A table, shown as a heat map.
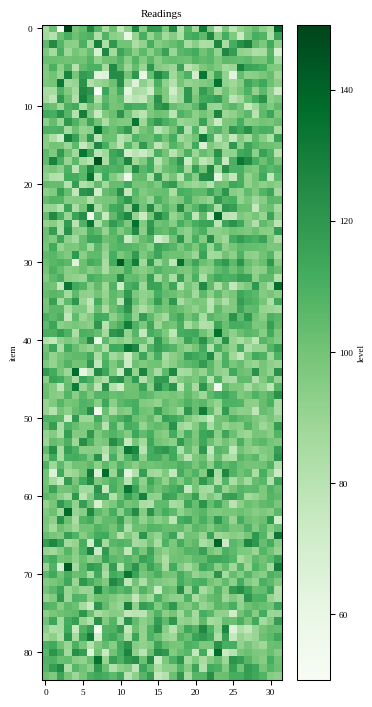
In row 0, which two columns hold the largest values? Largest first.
3, 31
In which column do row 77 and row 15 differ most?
7
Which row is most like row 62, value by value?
26
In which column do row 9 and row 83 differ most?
15
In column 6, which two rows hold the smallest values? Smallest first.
24, 80
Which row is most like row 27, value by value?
83
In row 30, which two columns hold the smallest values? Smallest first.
4, 17
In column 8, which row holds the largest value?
57
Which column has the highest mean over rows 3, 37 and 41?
11
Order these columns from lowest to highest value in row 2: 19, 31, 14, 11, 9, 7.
19, 31, 11, 14, 9, 7
